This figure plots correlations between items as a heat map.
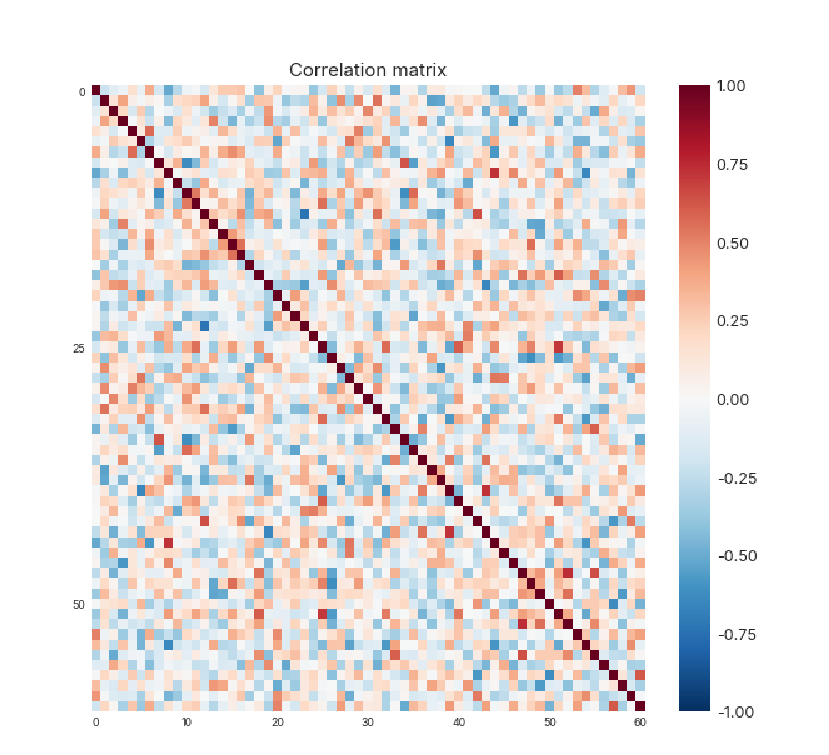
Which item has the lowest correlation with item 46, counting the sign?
3
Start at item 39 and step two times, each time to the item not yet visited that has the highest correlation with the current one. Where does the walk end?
36
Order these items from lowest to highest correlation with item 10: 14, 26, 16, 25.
14, 26, 16, 25
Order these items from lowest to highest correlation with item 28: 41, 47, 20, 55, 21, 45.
20, 41, 55, 21, 47, 45
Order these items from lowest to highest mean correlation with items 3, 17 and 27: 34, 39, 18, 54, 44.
44, 18, 34, 39, 54
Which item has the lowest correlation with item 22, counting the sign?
35
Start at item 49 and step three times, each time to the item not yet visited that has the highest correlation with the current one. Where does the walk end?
55
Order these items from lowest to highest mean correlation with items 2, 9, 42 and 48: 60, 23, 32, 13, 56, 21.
13, 23, 56, 60, 21, 32
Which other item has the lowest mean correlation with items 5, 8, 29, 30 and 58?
54
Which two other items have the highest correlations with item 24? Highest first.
41, 7
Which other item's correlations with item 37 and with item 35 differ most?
1
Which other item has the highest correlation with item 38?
17
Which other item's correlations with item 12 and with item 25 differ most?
23
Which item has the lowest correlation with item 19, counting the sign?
43
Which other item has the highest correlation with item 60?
57
